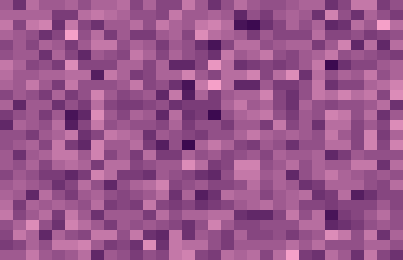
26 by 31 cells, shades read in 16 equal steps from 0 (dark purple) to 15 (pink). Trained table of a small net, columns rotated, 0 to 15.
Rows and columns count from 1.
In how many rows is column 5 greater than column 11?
11
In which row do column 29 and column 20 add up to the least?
3
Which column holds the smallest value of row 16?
26
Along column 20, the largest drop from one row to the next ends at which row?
9
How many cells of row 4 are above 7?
13
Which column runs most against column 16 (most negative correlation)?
20
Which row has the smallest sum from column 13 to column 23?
15
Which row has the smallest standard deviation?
21
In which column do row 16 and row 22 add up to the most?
6
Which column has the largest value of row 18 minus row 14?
8
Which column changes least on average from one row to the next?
10
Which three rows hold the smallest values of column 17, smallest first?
12, 5, 18
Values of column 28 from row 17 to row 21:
11 8 9 2 6
